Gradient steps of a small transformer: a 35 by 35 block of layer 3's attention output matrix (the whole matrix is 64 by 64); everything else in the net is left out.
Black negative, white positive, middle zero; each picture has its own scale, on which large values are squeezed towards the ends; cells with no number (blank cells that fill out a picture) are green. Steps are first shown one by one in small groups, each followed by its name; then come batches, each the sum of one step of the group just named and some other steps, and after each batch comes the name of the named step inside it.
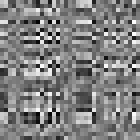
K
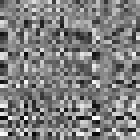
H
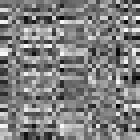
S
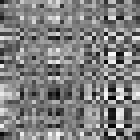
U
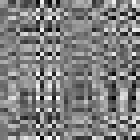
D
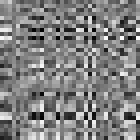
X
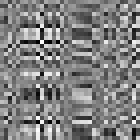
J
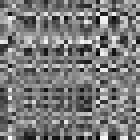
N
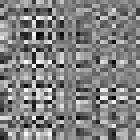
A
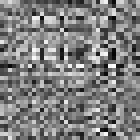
N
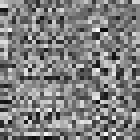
K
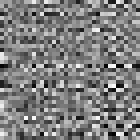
H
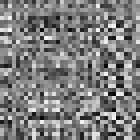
X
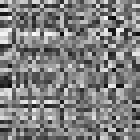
N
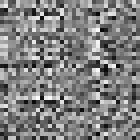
D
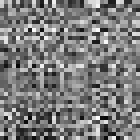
K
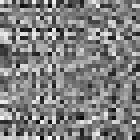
D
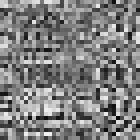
A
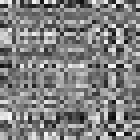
X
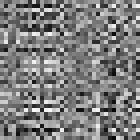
D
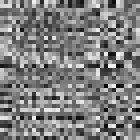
A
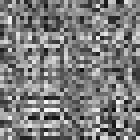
N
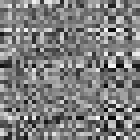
H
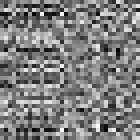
S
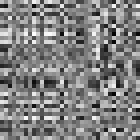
H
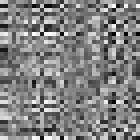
D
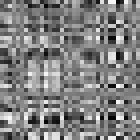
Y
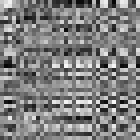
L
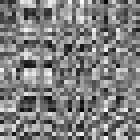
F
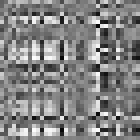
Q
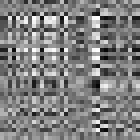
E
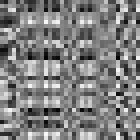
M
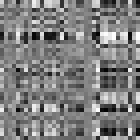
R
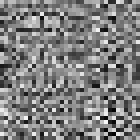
E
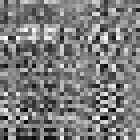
F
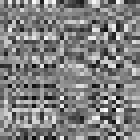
F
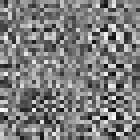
F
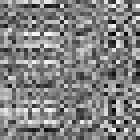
M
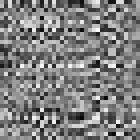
M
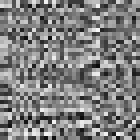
Q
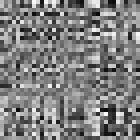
R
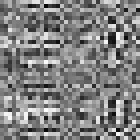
Y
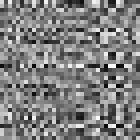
R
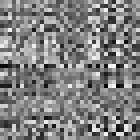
Q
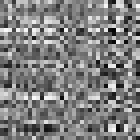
M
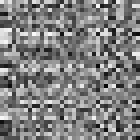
M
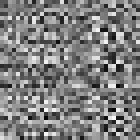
E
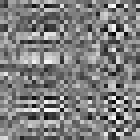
Q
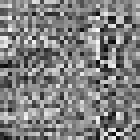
Y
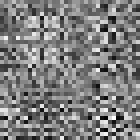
E
